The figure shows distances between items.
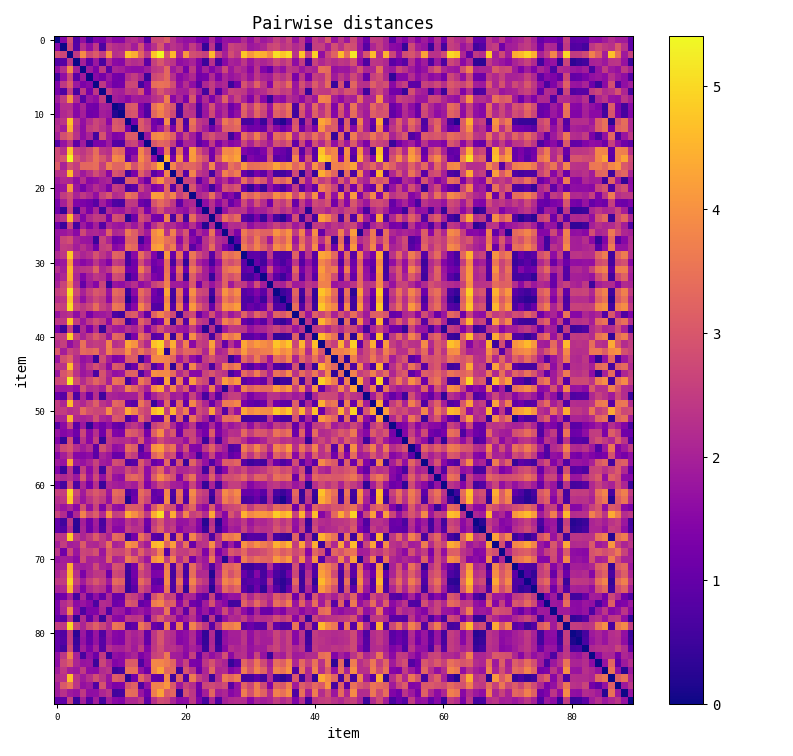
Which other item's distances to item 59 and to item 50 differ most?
63
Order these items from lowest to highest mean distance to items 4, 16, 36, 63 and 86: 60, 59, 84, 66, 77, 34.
34, 77, 60, 66, 59, 84
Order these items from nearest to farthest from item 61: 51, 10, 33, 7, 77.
51, 77, 33, 7, 10
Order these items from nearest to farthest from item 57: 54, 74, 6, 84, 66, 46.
74, 46, 54, 66, 6, 84
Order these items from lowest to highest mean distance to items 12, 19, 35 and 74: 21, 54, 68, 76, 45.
54, 76, 45, 21, 68
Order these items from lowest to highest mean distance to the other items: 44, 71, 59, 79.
71, 44, 79, 59
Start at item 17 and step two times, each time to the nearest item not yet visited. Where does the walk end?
69
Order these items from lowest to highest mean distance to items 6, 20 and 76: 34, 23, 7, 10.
10, 23, 7, 34
